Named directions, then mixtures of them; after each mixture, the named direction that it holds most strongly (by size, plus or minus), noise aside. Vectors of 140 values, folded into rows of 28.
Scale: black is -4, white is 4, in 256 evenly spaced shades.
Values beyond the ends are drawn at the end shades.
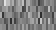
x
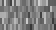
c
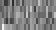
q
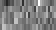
q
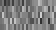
x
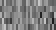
c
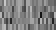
x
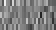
c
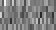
x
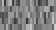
c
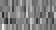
q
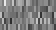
x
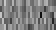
c
